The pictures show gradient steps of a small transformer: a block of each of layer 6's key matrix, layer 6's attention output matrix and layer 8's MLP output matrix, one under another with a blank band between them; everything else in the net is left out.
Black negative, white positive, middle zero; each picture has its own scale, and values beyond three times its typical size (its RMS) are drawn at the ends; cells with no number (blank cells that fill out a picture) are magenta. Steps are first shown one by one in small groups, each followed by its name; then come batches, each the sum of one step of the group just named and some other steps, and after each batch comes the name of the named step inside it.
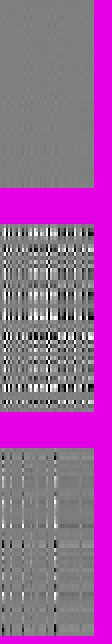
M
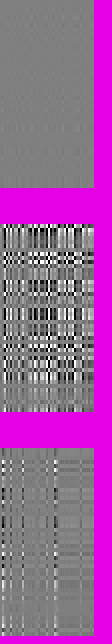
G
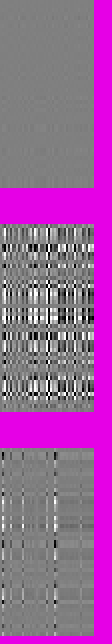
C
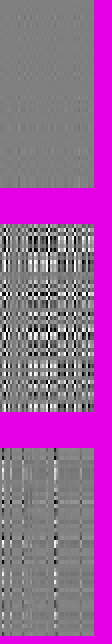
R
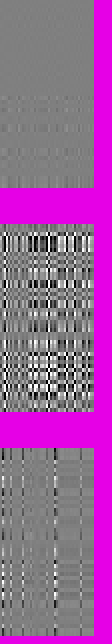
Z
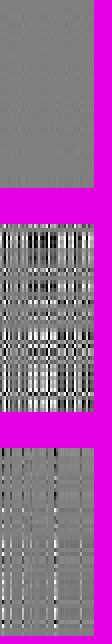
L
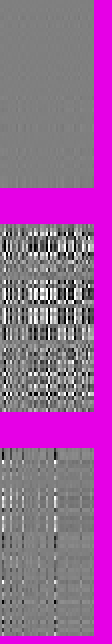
C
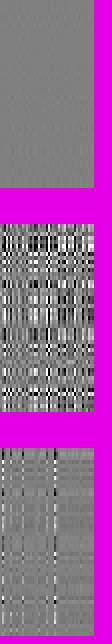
C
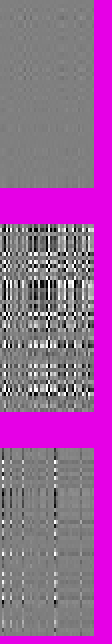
Z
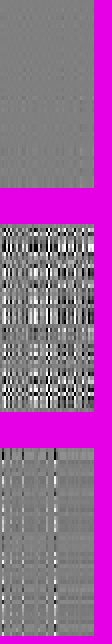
C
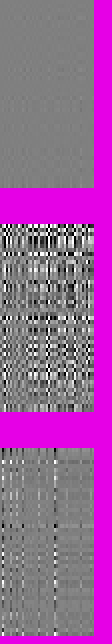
G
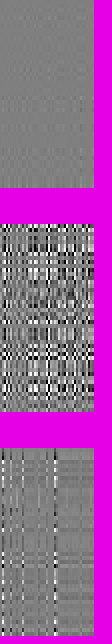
G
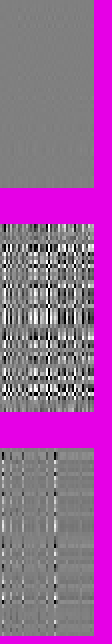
C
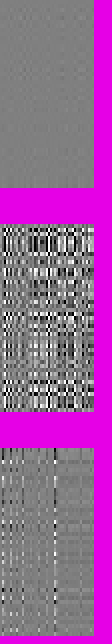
Z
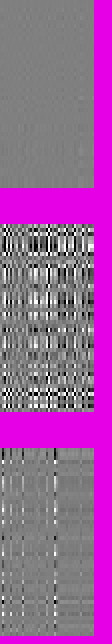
C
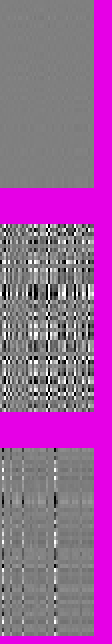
R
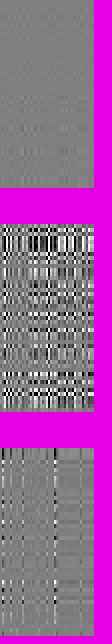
R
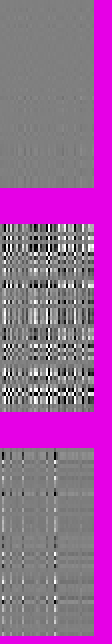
C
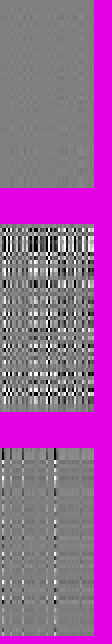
Z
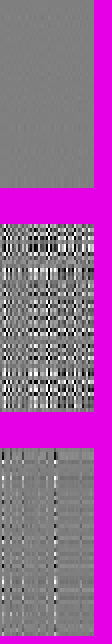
R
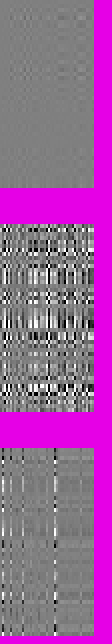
M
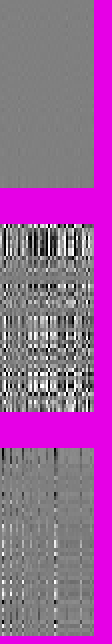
L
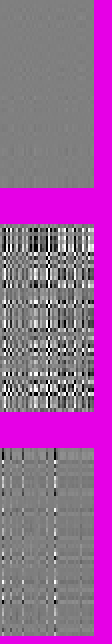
Z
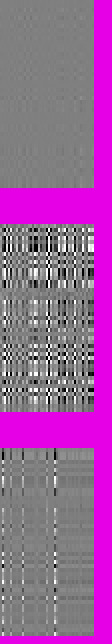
G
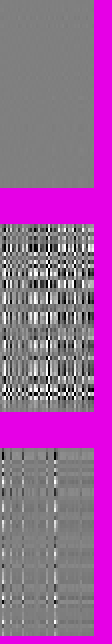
C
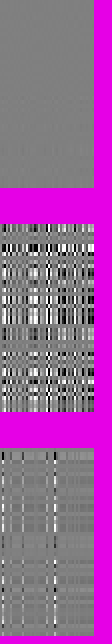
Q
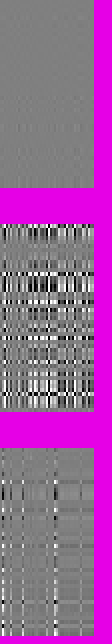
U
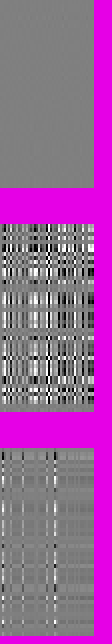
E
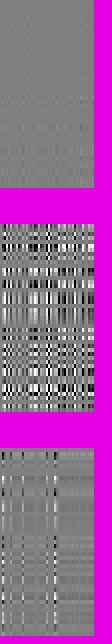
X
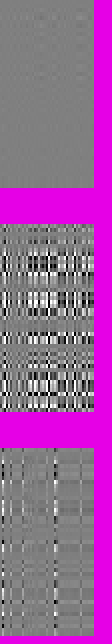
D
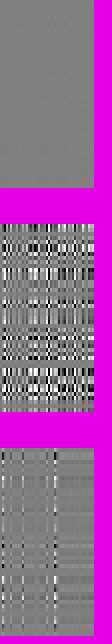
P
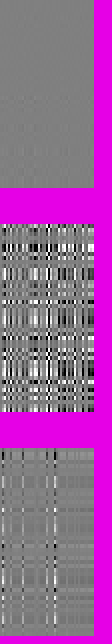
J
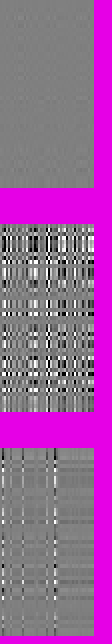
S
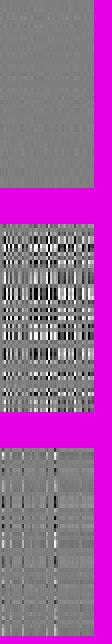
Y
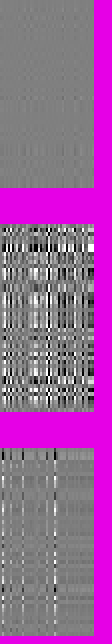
E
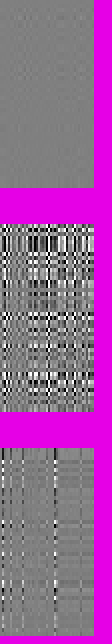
S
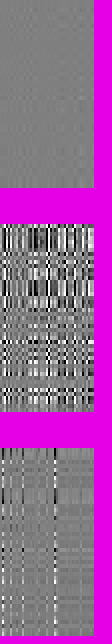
U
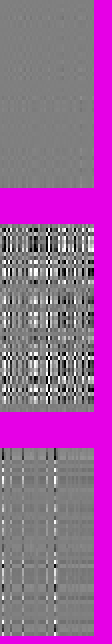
E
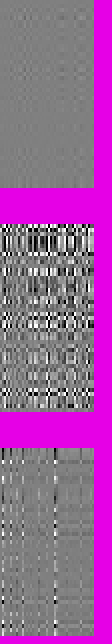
U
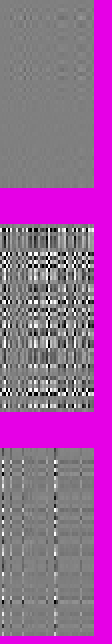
D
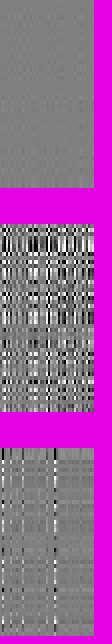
Q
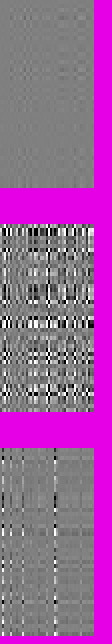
U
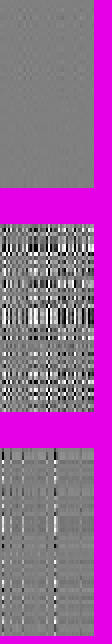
Q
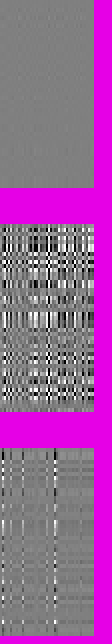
E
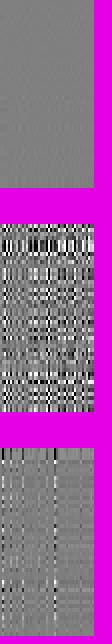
J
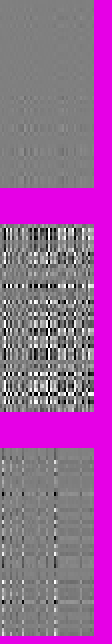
U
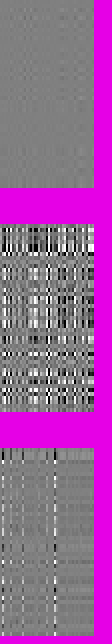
Q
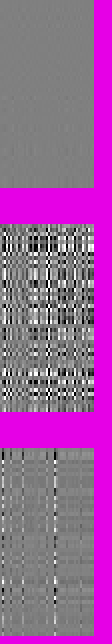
Q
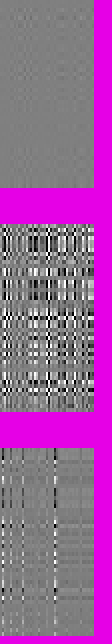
S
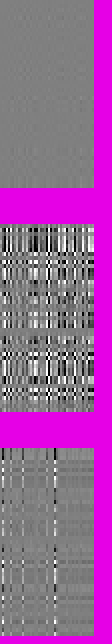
E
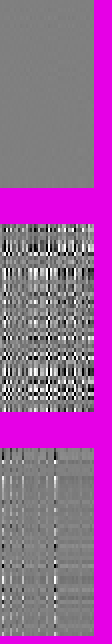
P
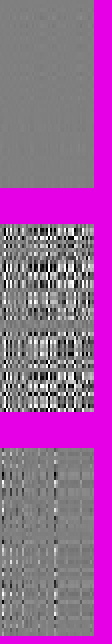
D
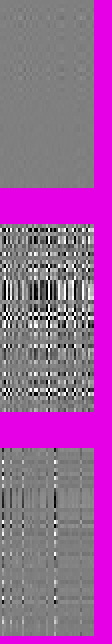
Y
